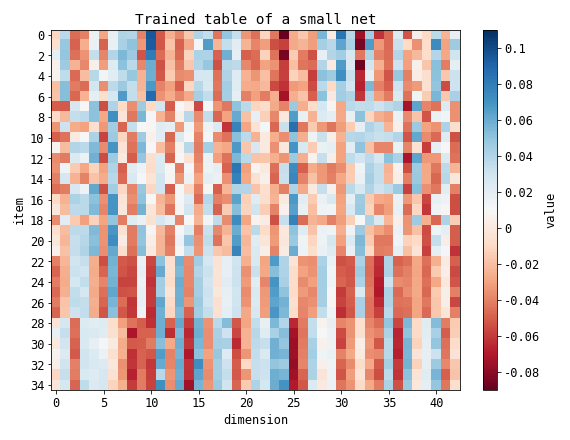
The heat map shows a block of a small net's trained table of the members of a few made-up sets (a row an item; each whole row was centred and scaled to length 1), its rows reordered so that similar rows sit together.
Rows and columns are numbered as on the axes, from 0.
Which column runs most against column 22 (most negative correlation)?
16
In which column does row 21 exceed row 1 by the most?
32
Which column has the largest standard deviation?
25
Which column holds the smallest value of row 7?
37
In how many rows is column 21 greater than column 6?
7
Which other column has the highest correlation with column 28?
29
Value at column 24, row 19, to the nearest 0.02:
0
